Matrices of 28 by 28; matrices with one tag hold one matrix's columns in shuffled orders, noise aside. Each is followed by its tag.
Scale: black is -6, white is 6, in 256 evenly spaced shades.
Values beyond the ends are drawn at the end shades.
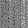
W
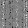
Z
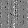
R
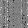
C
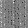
W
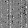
R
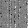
R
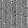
W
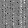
W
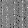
C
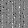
R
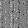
Z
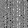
C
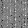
C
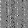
C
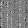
Z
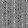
W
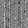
Z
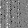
R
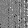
C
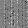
W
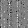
Z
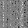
Z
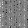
Z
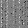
W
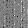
C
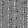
Z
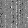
R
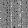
Z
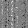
C
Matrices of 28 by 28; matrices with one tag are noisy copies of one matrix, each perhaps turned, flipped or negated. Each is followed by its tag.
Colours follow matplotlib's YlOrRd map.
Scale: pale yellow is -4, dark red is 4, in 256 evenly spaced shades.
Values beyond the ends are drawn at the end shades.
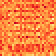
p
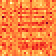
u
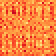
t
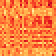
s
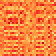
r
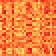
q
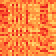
s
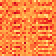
r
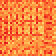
p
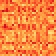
q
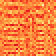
r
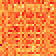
p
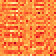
r
